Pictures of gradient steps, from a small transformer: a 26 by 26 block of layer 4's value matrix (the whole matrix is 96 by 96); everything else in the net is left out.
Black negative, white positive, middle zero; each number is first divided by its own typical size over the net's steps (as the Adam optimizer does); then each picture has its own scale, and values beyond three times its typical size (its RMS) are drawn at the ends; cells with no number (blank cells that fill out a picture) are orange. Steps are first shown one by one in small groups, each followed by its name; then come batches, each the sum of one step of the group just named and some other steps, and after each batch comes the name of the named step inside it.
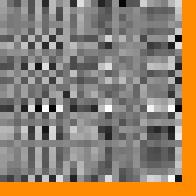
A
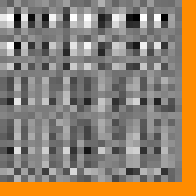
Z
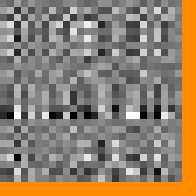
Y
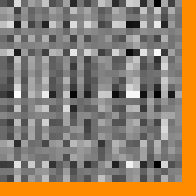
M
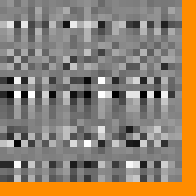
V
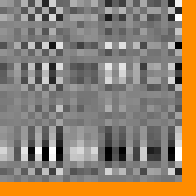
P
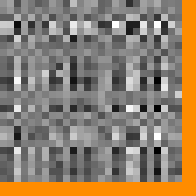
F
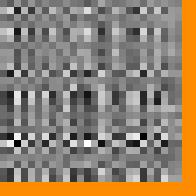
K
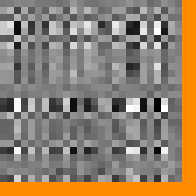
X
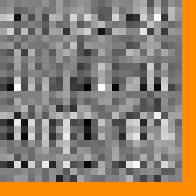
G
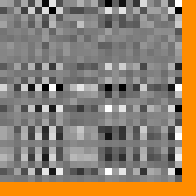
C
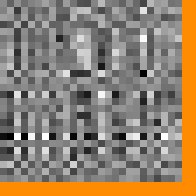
K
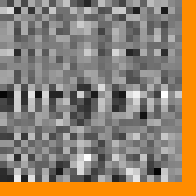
Y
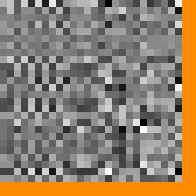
C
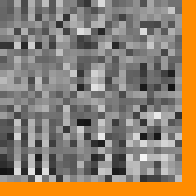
G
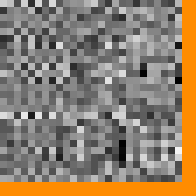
P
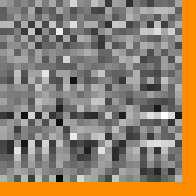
F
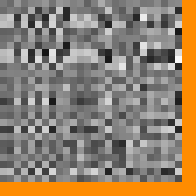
Z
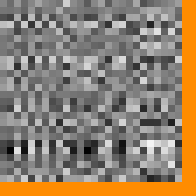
X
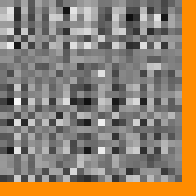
Z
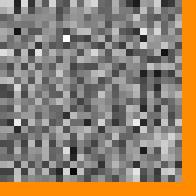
F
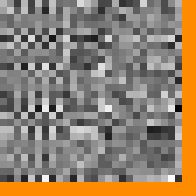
A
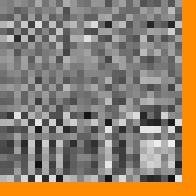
Y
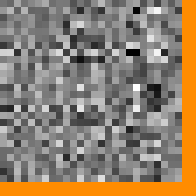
M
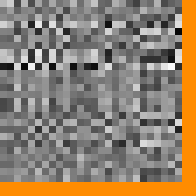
F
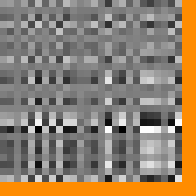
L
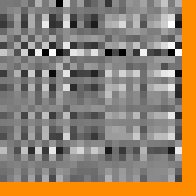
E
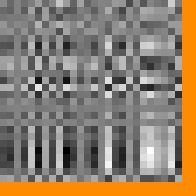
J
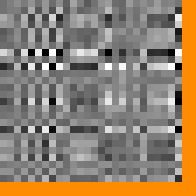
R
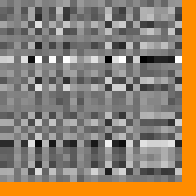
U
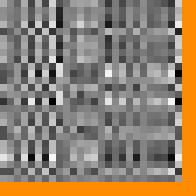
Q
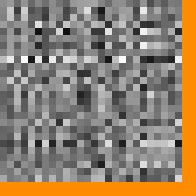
U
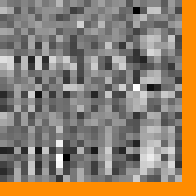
J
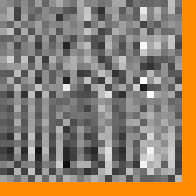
J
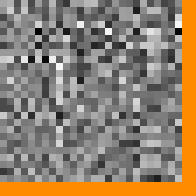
Q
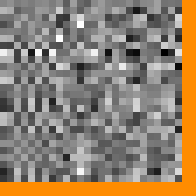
R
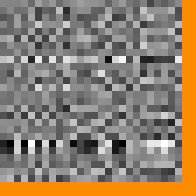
U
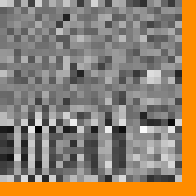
L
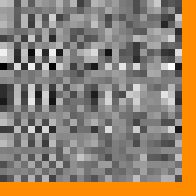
R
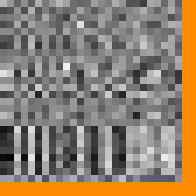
J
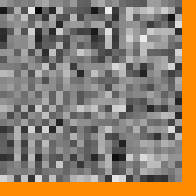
R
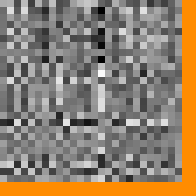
Q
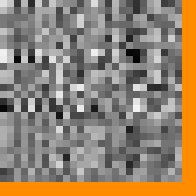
Q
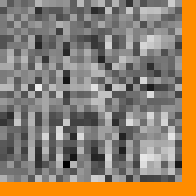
J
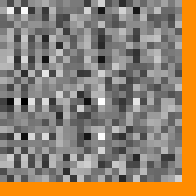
Q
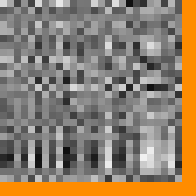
J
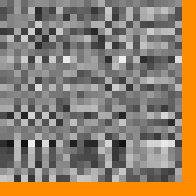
U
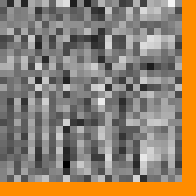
J
